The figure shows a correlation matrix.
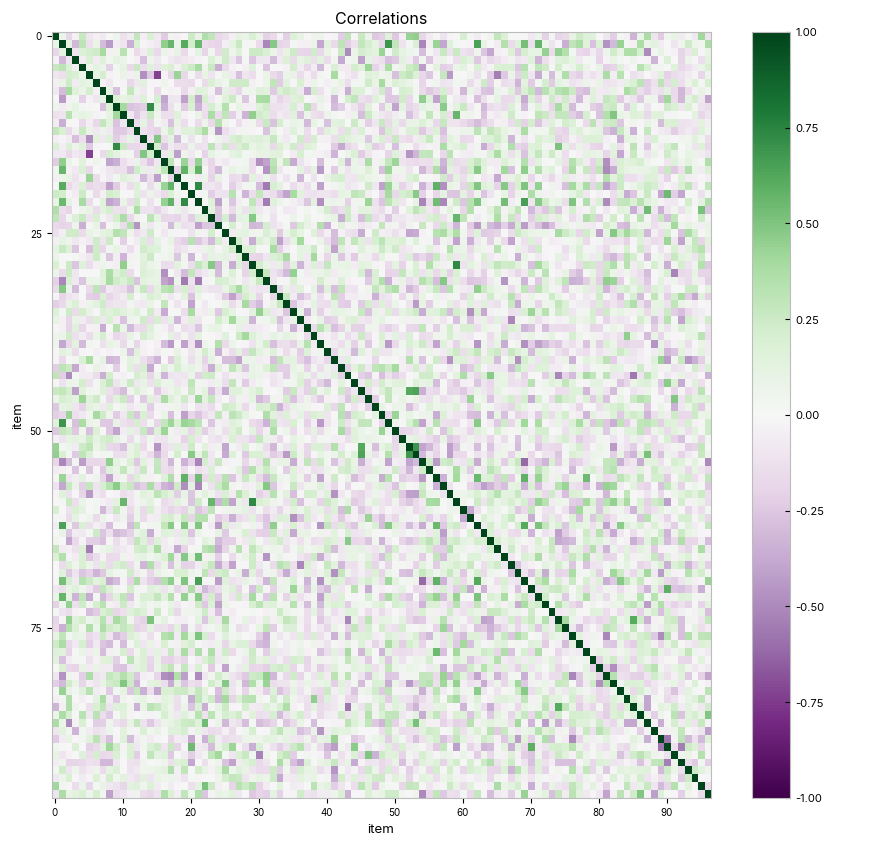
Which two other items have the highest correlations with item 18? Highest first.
5, 81
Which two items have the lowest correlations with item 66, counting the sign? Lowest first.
31, 39
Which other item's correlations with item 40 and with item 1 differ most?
49
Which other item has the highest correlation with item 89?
41
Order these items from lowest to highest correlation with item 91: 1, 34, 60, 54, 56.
1, 56, 60, 54, 34
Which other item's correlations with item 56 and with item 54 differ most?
69
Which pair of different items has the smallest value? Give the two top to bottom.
5, 15
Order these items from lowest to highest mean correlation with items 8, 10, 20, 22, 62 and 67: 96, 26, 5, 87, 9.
96, 26, 5, 87, 9
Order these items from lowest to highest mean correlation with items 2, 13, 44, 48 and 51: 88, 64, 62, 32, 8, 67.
64, 62, 67, 88, 32, 8
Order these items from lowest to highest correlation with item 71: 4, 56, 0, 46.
0, 46, 4, 56
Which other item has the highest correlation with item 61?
46
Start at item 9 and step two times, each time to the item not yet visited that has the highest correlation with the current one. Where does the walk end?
74
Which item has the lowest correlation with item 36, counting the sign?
67
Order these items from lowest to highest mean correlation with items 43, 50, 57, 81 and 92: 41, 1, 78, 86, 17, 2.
17, 1, 86, 2, 78, 41
